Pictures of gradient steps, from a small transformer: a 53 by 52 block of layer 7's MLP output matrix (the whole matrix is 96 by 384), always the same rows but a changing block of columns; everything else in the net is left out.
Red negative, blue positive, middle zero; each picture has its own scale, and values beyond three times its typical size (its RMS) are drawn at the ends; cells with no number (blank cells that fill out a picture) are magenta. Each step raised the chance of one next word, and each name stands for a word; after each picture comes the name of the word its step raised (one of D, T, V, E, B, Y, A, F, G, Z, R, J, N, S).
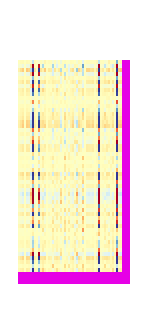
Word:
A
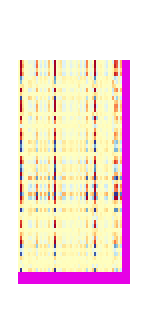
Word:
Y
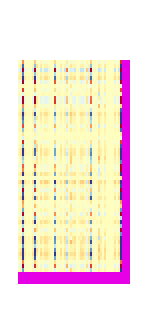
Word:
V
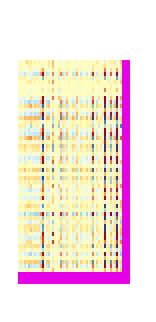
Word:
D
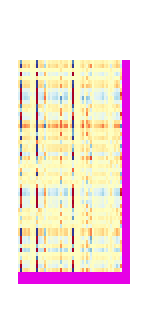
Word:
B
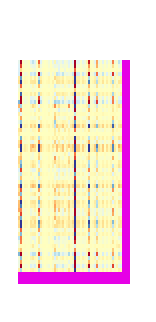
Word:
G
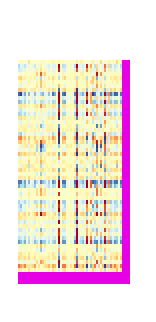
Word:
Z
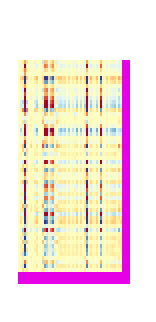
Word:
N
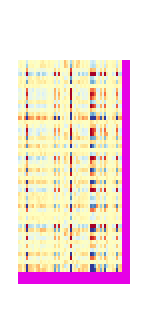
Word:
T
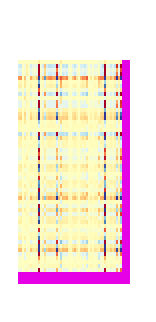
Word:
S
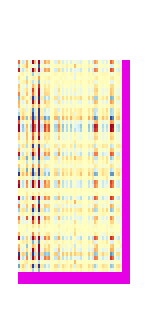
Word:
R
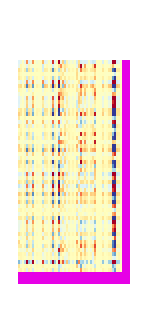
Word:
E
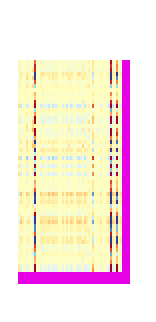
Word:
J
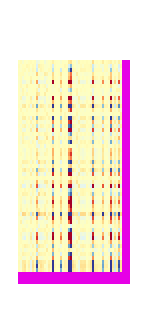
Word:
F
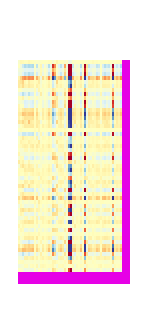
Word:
S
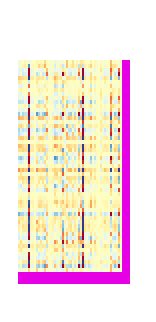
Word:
D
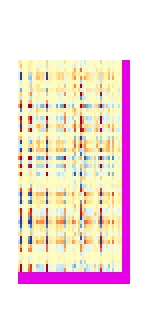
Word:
J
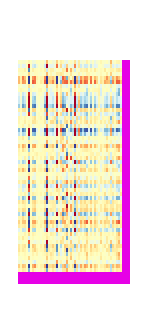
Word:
N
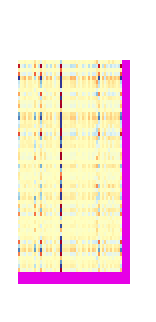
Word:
S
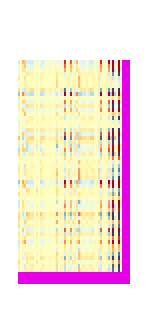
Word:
Z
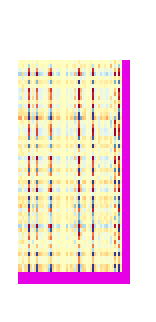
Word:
T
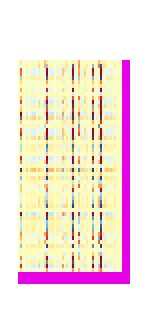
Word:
D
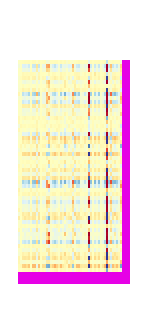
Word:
Z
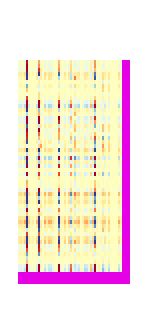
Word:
J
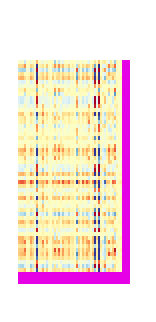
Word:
V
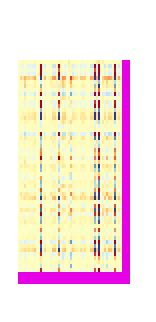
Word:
S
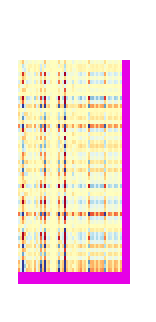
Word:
F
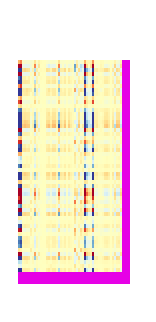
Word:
A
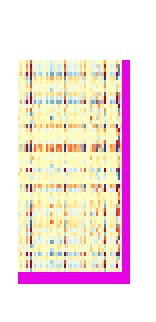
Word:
G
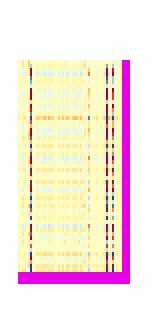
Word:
T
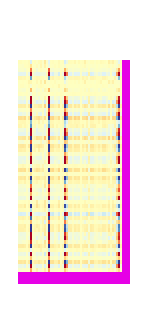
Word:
D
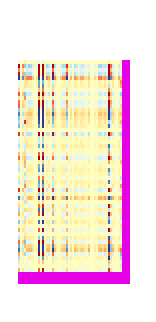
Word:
S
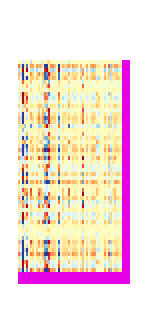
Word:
V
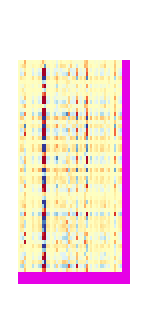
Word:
D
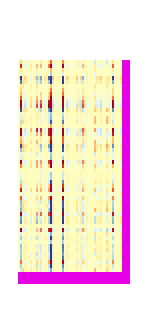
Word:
N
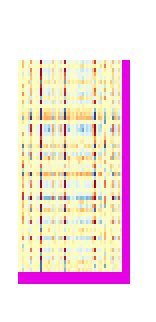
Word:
R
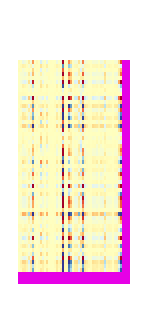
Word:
F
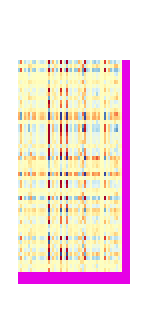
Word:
R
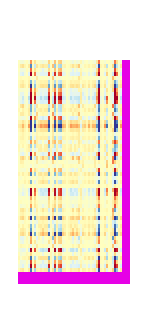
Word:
B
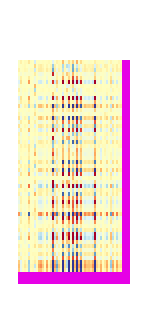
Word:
F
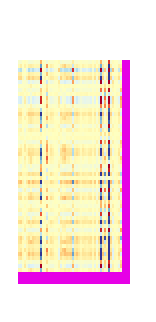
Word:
V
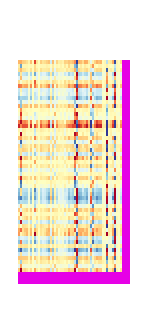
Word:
B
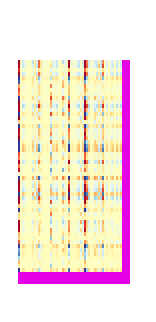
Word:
Y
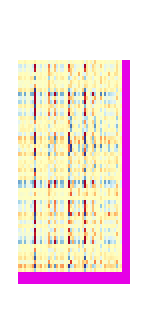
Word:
Z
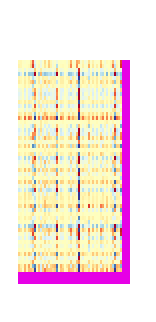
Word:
T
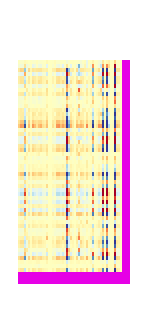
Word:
A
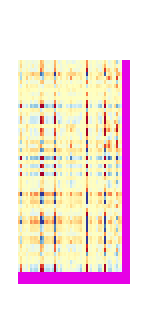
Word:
J
